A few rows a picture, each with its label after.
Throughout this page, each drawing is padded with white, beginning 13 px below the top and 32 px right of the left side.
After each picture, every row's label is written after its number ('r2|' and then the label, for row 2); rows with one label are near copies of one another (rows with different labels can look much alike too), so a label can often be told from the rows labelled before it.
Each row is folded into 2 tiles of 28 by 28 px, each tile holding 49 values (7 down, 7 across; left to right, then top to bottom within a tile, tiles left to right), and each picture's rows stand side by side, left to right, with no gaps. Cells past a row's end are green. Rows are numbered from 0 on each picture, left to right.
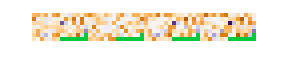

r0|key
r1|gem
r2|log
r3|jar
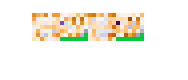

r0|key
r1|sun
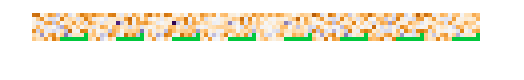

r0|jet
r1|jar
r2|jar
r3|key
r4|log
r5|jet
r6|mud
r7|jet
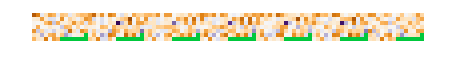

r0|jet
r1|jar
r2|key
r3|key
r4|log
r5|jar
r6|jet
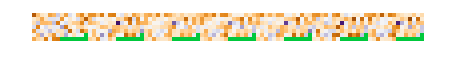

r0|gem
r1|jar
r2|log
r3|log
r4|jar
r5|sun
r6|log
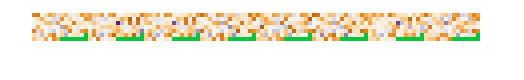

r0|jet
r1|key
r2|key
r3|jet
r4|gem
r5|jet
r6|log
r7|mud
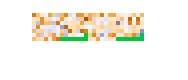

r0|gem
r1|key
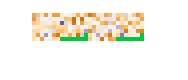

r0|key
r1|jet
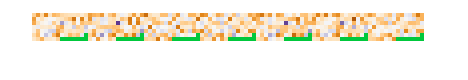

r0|log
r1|key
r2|gem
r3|jet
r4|jar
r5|log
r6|mud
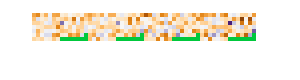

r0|sun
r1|key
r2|jet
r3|key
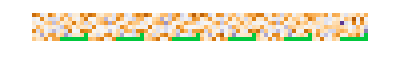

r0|jet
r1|mud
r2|mud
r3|jet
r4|jet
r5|key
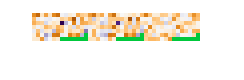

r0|jar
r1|sun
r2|mud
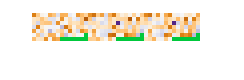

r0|gem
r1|sun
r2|sun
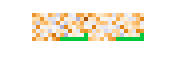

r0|gem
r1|gem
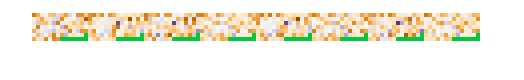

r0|gem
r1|log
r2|key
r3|jet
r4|log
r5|jet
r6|jar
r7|jet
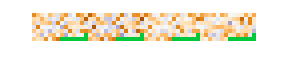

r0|gem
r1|gem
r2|gem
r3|key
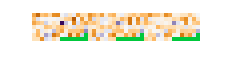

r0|jar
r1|key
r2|jar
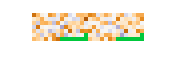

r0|gem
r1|jet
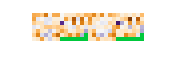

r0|key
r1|log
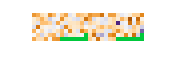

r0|gem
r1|key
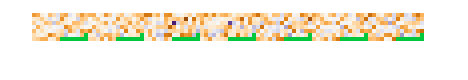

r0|mud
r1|jet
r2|sun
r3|log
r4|gem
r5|gem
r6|mud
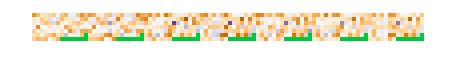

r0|mud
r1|mud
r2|log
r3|sun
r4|jar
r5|log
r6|sun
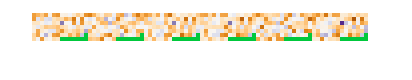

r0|key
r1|mud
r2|sun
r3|sun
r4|gem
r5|log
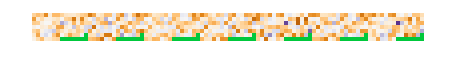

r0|log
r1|mud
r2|mud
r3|gem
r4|key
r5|mud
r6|jar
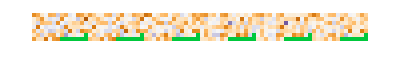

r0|gem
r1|gem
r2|jet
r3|sun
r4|sun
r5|jet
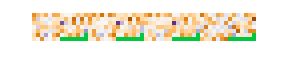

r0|key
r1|log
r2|jar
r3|gem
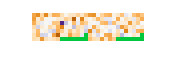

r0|log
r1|jet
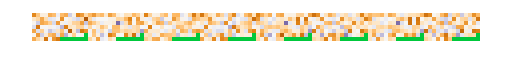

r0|gem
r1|jar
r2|mud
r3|gem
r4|key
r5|jet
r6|key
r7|jet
